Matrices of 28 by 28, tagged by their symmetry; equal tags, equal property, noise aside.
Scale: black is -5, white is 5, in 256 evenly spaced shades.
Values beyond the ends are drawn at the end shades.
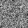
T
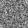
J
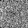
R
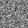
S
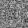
R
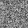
S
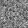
R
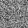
S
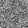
T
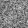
T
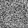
S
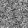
J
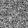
T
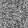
R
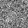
T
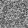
J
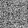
R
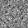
T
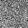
S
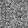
R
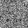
T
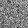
S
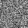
T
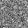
T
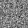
S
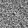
T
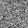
J
